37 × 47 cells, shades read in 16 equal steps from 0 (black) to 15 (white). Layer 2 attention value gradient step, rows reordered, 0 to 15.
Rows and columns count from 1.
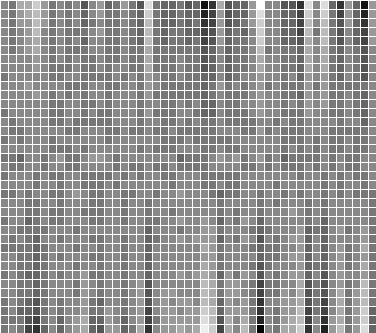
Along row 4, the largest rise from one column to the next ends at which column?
39
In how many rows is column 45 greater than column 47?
15
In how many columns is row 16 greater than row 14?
13
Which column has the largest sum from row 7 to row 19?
33
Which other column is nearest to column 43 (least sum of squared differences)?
27
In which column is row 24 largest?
37
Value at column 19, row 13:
9
